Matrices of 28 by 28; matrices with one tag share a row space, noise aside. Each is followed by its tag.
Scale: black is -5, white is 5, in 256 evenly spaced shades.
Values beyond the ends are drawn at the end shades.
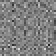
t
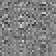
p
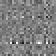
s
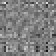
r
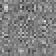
p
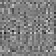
t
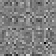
s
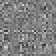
p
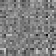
r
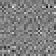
t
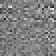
r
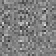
p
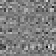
r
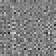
t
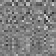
s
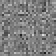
p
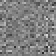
r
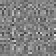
t
